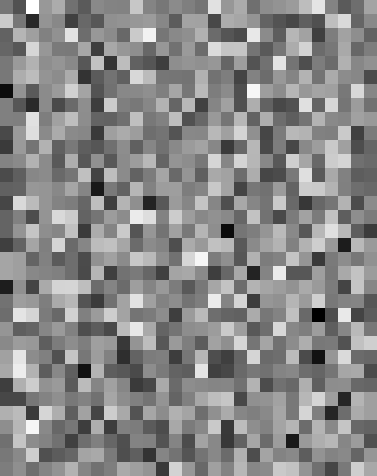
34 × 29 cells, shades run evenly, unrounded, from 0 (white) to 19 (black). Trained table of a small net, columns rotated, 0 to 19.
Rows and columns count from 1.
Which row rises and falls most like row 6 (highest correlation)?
3
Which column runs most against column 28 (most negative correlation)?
27
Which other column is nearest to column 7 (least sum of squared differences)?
13
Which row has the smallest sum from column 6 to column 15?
16
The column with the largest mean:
1
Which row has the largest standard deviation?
23
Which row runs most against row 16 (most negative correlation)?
33
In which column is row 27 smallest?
2
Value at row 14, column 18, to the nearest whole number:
7
